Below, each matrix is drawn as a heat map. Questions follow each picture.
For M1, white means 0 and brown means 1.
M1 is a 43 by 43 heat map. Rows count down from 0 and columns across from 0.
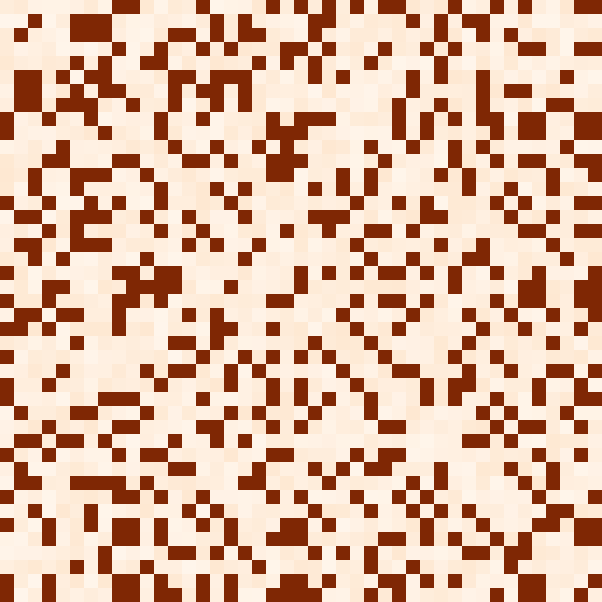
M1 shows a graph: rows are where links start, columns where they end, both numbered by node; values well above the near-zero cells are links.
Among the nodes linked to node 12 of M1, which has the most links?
node 42
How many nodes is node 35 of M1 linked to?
12
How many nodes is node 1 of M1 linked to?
12
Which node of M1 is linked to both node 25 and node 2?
node 17
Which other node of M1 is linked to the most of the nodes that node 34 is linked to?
node 15
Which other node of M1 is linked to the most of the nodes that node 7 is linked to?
node 5
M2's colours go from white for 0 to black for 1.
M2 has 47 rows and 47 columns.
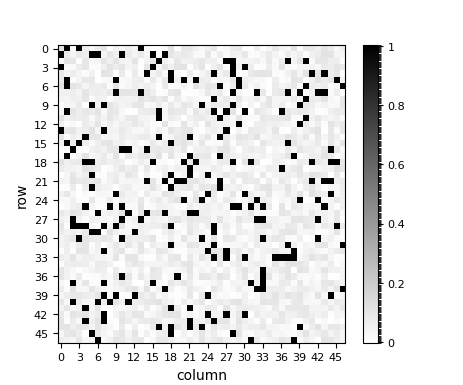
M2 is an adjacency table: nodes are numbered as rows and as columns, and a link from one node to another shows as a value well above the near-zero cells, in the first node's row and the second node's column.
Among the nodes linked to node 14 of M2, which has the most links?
node 21
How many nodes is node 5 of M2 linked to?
7
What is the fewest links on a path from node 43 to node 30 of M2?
3
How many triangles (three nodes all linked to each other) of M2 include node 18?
6
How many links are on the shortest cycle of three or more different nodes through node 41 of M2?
3
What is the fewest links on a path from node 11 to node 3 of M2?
4
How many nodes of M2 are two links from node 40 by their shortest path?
9
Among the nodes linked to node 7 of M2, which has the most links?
node 28
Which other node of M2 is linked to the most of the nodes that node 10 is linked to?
node 33
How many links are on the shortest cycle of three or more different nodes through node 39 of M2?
3
